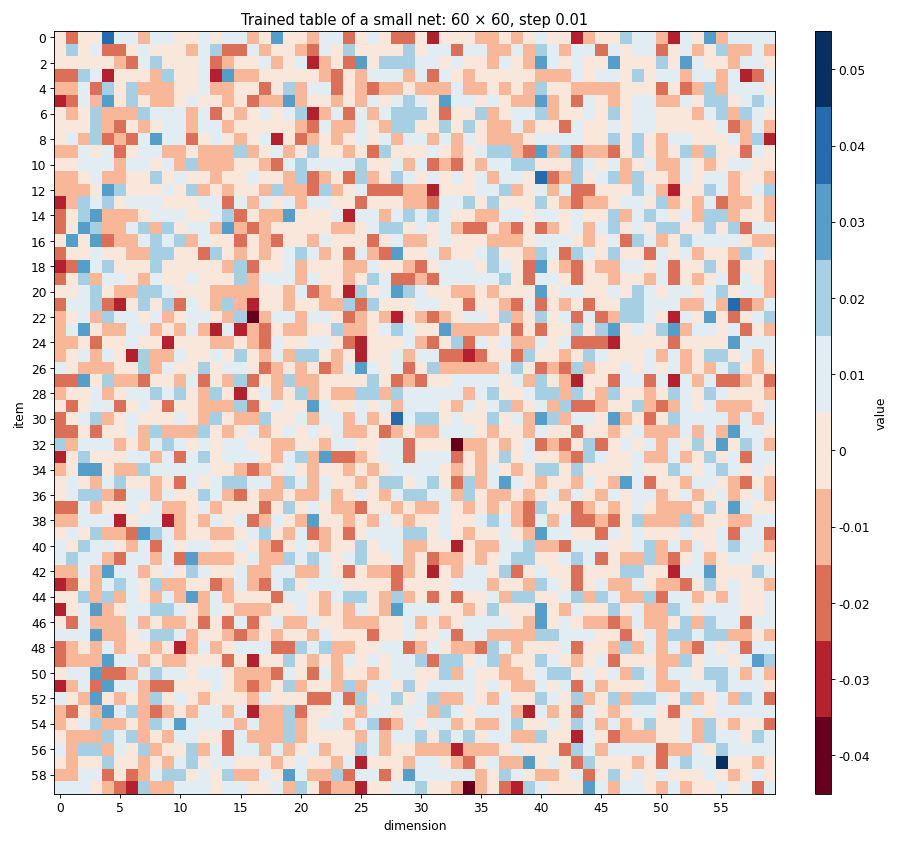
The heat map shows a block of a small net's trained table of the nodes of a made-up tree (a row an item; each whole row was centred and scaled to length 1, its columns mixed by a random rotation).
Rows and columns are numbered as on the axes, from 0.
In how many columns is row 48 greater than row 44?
19
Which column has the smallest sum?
0
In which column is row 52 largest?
3
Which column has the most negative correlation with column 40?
14
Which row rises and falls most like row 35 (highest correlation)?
33
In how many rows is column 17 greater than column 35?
15
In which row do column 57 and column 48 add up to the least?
48
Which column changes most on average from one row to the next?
43
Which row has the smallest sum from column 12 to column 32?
12
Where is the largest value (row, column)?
57, 55
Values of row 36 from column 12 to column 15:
0.02 0.01 -0.01 -0.02
